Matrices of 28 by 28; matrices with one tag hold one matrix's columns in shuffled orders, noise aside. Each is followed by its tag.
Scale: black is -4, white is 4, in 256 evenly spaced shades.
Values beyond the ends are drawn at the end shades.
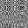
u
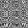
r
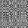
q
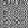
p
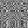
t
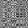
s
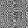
q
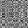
s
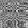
t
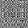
s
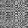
q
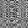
s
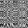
r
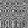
t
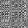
q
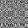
r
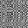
q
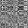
u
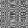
q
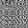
p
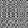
s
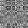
u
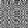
p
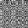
p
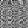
p
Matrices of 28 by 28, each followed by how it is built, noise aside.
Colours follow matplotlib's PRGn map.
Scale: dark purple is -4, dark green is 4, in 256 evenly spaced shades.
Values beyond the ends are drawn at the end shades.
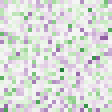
noise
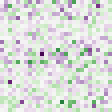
uneven rows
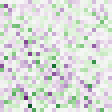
lower triangular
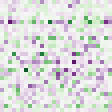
uneven rows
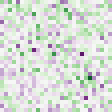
Toeplitz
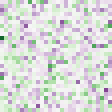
noise
